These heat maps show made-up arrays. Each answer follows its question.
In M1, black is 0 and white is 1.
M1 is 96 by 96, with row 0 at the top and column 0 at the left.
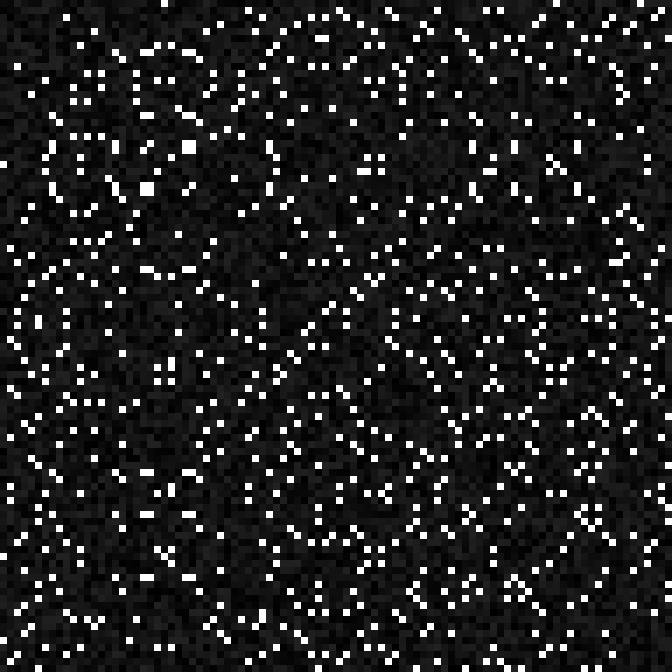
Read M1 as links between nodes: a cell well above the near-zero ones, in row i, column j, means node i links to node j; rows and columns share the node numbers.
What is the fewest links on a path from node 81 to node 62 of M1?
4
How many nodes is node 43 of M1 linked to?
5
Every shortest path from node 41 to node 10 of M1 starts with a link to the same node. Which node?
node 63
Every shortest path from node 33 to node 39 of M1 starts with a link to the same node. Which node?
node 47
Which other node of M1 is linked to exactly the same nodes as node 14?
node 30
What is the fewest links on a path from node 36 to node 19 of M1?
3
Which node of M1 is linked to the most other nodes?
node 24
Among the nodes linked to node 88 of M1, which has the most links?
node 37
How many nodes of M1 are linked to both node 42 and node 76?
7
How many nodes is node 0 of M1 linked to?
3
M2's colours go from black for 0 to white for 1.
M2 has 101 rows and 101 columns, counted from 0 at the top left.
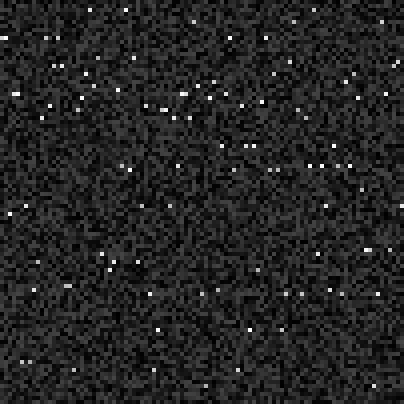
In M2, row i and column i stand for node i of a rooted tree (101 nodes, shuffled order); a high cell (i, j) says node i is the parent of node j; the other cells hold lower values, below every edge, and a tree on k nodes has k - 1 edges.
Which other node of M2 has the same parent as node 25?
79
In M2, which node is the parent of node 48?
5
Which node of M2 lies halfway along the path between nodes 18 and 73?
72
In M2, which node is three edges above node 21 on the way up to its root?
62
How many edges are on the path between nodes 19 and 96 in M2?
5
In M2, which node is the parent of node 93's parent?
23
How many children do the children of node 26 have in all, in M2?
4
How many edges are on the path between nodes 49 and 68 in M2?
3
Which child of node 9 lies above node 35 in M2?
14
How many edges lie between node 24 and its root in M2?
7
